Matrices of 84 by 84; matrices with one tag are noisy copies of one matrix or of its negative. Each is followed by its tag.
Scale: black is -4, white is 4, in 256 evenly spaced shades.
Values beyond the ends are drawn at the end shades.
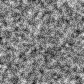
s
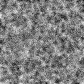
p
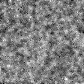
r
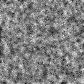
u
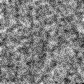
r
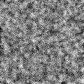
u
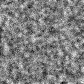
u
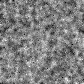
r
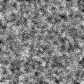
p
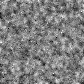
p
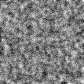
u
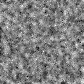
u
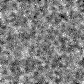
p
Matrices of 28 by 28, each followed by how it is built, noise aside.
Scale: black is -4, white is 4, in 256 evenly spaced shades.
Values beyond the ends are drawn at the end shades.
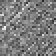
Hankel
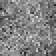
smooth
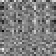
low rank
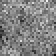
smooth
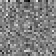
low rank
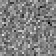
noise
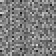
repeating rows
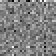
low rank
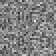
repeating rows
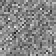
Hankel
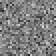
noise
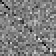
diagonal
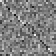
diagonal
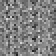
repeating rows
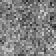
smooth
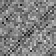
Hankel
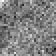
smooth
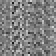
repeating rows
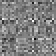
low rank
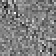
block diagonal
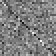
diagonal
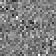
block diagonal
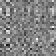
low rank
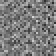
repeating rows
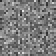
repeating rows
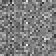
repeating rows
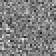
noise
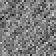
Hankel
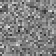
noise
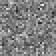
noise
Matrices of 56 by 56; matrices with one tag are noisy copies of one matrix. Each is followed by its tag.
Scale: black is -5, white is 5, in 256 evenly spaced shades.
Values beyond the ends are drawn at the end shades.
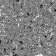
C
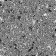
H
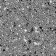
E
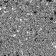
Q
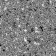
E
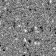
E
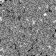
H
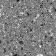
C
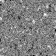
H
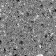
C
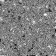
H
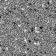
E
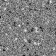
E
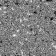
Q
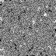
H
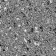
E
